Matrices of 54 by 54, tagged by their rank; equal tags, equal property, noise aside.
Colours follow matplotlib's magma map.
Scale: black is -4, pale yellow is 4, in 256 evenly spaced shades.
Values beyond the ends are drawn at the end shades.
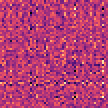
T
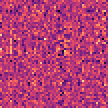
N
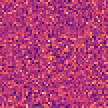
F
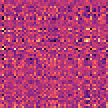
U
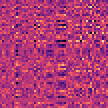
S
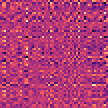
U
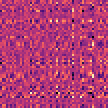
U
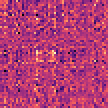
T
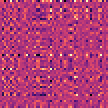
U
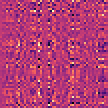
U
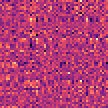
T
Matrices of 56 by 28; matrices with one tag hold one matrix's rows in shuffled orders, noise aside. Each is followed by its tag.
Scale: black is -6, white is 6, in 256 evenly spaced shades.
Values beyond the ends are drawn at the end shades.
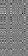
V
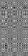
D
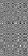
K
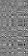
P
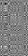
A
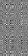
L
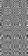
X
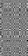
X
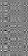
A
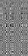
L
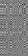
V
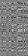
P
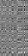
P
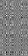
L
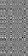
V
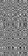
K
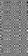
X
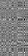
P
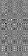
D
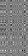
V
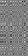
V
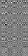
D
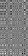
V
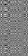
A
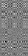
D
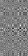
K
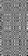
X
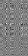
L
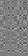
K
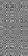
L
